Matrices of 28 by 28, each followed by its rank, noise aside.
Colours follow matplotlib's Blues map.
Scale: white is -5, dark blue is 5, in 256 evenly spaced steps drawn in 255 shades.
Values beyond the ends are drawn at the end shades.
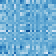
two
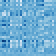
two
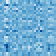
four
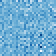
six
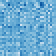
three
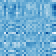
two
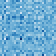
three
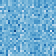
six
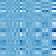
one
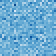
six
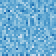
six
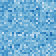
six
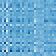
one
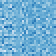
four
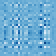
one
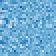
six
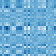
one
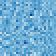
four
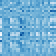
two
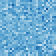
six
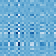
one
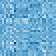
three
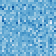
six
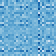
three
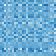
two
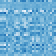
three
